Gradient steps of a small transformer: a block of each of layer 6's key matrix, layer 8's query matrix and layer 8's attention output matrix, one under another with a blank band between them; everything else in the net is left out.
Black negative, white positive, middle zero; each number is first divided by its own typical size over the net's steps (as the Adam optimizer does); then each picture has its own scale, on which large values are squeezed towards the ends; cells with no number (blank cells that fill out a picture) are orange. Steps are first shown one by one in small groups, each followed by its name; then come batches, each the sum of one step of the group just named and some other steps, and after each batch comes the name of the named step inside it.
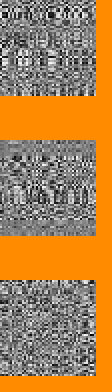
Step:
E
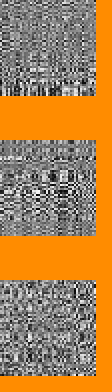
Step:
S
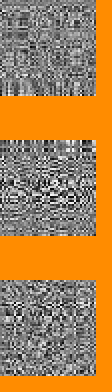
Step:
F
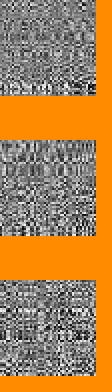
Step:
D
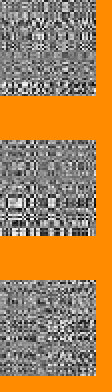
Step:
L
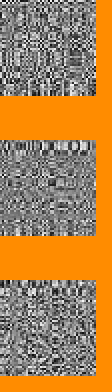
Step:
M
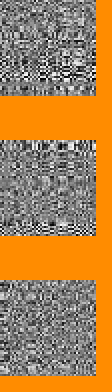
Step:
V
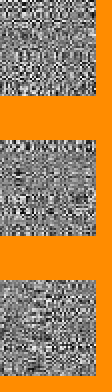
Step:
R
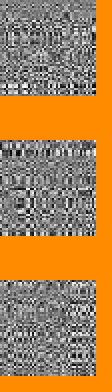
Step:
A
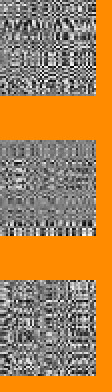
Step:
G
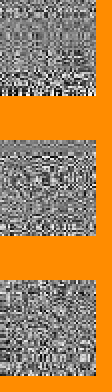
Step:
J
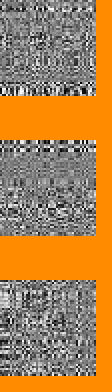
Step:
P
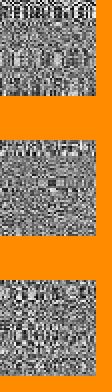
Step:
M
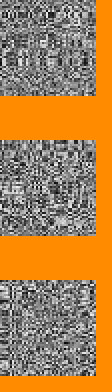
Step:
E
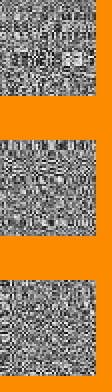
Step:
V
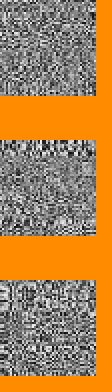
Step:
R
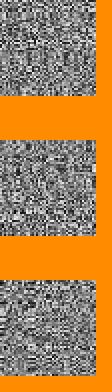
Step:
R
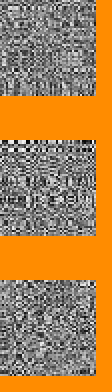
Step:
F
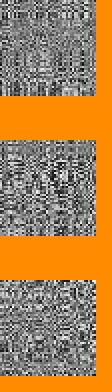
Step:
S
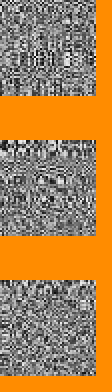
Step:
M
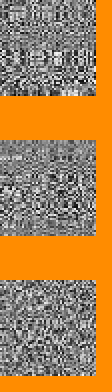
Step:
S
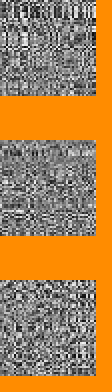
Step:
A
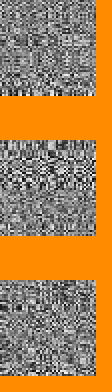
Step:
J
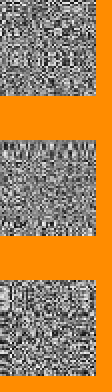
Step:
G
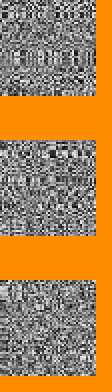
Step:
J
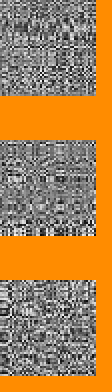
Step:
G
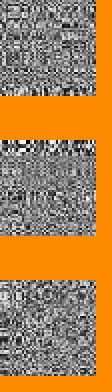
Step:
P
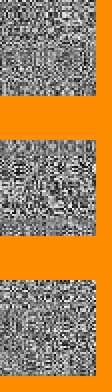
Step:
R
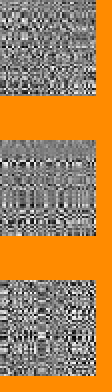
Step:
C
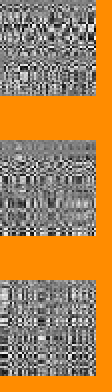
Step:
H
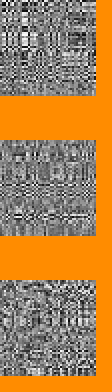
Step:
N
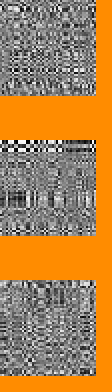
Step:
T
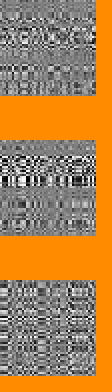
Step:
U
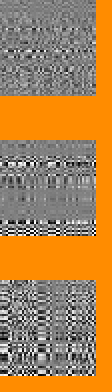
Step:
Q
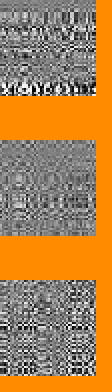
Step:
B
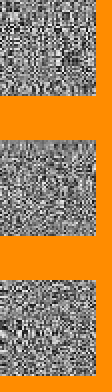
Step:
B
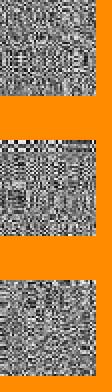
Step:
T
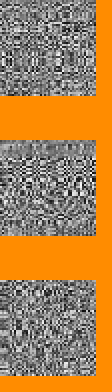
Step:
C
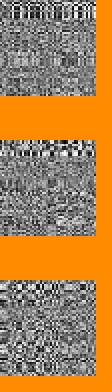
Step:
Q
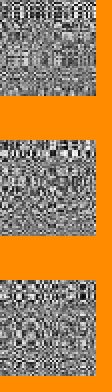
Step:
U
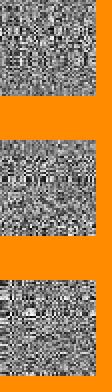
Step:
U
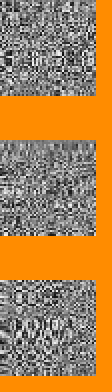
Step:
H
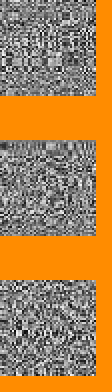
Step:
C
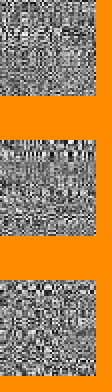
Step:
N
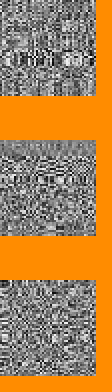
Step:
U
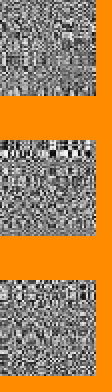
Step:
U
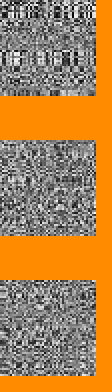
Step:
U
